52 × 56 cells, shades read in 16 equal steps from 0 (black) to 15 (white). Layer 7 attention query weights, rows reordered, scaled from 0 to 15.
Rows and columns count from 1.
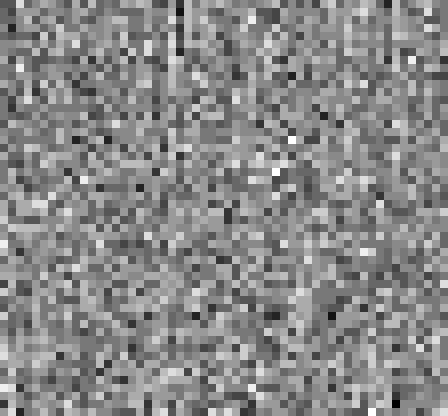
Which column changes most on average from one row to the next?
35
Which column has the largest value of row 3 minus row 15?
16
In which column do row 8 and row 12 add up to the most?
52
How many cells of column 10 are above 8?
15
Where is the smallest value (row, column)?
51, 50
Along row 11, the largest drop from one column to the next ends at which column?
47
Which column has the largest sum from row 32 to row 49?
38
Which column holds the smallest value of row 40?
42
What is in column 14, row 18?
2
